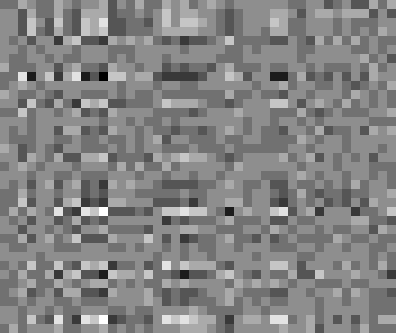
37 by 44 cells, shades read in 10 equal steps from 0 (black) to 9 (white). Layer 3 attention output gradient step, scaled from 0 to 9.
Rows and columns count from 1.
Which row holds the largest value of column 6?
9
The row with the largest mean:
36
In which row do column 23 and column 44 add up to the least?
31
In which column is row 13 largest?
3
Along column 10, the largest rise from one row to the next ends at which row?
24
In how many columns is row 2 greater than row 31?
23
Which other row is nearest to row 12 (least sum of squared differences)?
4
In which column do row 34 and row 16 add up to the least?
19
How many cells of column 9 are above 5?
11
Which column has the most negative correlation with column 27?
18
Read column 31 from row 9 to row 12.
1 5 4 7
